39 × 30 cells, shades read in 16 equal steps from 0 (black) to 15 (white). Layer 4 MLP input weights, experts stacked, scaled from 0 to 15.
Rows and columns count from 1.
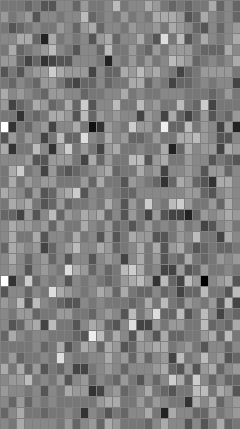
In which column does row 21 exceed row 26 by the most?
2
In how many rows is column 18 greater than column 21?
17
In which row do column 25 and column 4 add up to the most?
35
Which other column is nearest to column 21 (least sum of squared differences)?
1
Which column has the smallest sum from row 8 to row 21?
27
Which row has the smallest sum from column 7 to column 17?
6
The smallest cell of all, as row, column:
26, 26
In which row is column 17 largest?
30
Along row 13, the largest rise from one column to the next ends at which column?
11
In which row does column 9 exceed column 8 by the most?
25
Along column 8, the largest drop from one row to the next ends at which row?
34
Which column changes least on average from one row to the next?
15
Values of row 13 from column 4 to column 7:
9 8 4 7
